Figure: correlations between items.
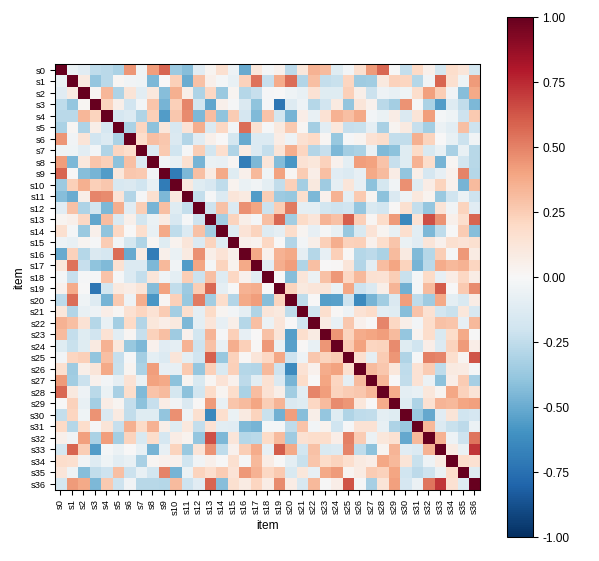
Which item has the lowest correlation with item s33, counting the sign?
s3
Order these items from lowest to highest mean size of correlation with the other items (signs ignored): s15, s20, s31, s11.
s15, s31, s11, s20
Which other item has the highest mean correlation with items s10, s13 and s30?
s36
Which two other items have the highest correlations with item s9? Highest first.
s0, s35
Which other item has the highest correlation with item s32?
s13
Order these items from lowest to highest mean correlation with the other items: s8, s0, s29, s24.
s8, s0, s24, s29
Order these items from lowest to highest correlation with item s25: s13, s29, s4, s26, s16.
s16, s26, s4, s29, s13
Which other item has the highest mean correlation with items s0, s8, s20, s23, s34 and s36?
s28
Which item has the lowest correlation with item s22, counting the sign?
s11
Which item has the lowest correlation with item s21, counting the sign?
s30
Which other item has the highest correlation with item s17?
s1
